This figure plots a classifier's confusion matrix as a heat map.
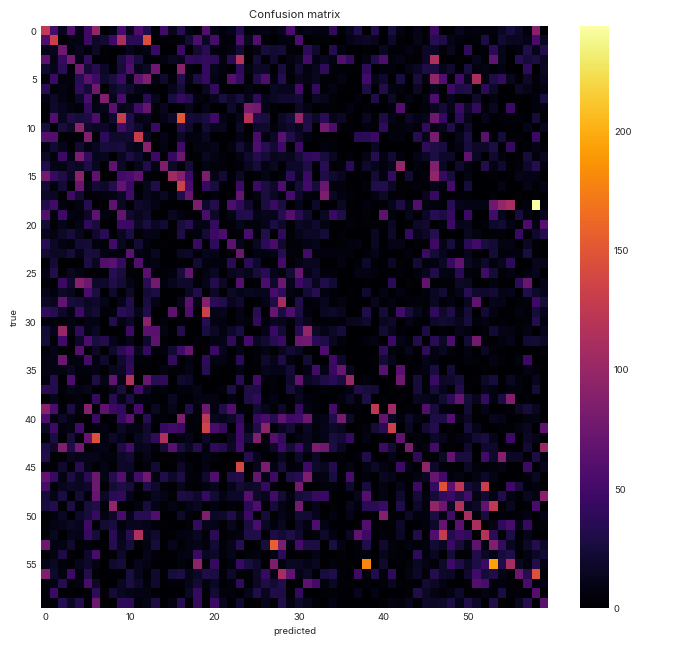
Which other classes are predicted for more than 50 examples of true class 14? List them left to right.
8, 42, 46
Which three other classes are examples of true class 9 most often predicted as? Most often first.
16, 24, 30
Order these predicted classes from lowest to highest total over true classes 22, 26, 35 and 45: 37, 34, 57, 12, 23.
37, 12, 34, 57, 23
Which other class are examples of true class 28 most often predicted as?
19
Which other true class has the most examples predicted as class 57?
26
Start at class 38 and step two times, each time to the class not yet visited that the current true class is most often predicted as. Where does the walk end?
53
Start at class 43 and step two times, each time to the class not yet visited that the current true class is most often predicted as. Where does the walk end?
6
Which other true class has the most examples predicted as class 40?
50
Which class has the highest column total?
46
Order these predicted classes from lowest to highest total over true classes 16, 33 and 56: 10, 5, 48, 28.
5, 48, 10, 28
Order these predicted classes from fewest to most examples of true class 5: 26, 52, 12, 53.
52, 53, 26, 12
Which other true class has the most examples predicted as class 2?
31
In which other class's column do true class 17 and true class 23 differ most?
33
